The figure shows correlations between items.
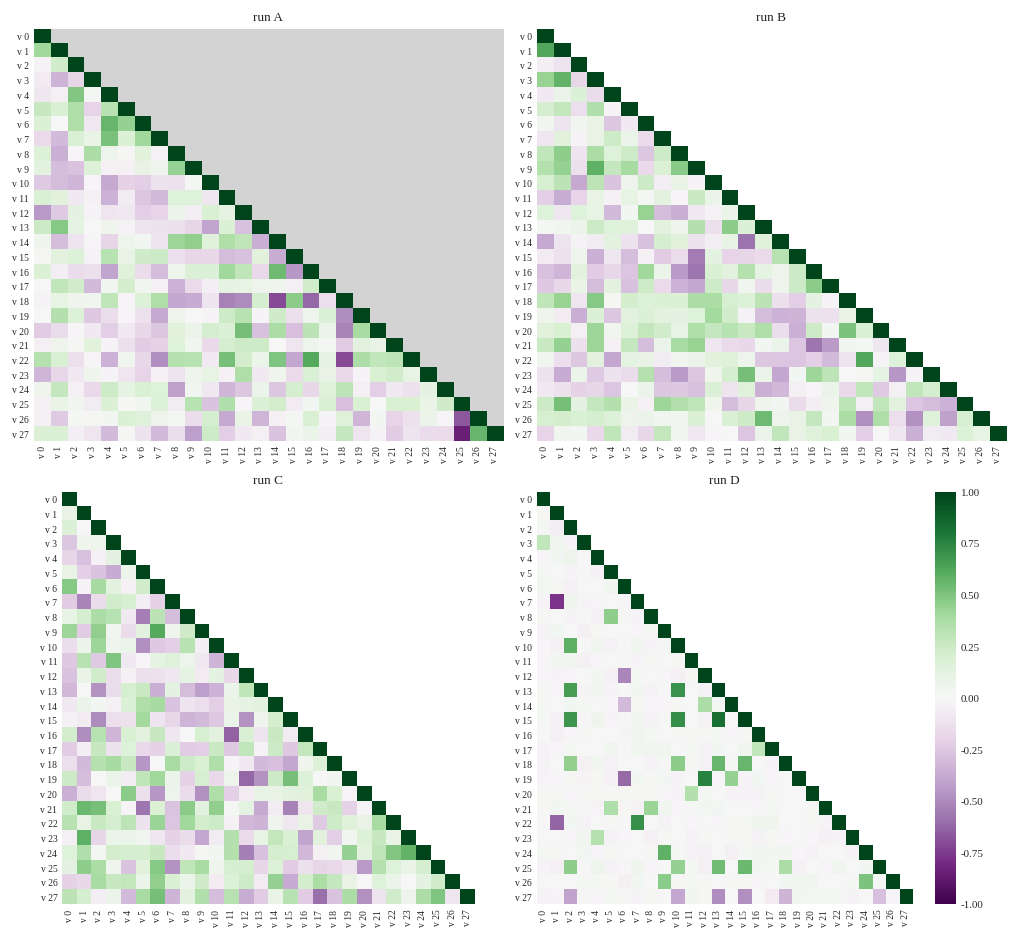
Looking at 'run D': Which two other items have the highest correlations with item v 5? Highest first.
v 8, v 21
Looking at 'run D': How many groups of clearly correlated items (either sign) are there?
9
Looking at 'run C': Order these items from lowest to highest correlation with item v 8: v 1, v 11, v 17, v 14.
v 17, v 14, v 11, v 1
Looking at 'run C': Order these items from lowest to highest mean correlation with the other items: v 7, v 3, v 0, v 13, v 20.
v 13, v 7, v 20, v 0, v 3
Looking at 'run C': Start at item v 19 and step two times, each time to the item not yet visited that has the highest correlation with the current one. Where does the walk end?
v 5
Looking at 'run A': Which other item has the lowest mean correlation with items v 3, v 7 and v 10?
v 1
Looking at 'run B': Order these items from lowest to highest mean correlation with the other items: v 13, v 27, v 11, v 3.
v 27, v 11, v 13, v 3
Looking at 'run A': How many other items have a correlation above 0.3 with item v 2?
3
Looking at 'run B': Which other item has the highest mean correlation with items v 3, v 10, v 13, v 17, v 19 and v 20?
v 18
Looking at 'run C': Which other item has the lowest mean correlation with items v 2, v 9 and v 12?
v 15
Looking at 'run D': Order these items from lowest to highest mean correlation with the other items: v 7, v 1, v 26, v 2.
v 1, v 7, v 26, v 2
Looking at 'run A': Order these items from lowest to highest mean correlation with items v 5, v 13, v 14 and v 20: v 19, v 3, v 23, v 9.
v 3, v 23, v 9, v 19
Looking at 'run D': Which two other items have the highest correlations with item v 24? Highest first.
v 9, v 26
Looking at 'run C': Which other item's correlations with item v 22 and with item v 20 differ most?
v 6
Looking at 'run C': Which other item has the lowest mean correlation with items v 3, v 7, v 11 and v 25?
v 16
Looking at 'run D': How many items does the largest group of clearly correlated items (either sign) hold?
7
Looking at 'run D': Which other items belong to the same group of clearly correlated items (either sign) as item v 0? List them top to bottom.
v 3
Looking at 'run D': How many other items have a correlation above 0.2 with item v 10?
5
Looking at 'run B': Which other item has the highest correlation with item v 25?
v 1
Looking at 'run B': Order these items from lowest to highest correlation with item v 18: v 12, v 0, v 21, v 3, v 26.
v 21, v 12, v 0, v 26, v 3
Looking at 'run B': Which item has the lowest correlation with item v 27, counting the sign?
v 22
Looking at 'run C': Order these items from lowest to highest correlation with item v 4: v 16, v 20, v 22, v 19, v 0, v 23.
v 0, v 19, v 23, v 16, v 22, v 20
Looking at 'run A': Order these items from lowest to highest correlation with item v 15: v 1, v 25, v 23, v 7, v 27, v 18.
v 23, v 25, v 27, v 1, v 7, v 18
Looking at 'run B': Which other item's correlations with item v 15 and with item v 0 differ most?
v 9
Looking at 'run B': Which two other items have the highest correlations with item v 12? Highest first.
v 23, v 6
